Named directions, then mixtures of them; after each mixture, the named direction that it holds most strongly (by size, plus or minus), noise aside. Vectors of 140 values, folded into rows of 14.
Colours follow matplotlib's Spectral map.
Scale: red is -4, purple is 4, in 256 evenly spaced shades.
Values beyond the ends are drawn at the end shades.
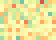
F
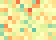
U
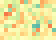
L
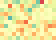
U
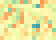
L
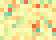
L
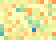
U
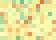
F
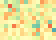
L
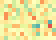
L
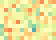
U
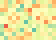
U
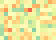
U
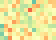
U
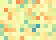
U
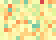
L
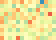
F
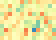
L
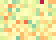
F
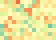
U
